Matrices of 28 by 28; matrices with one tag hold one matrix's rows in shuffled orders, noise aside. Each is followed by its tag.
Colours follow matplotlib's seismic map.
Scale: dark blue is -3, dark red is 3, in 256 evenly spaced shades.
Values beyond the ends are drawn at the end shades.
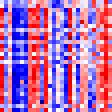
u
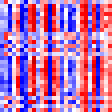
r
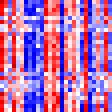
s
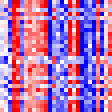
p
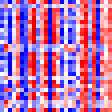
r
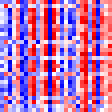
r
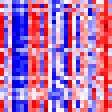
u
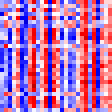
r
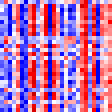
r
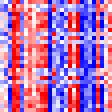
p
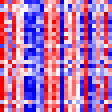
s
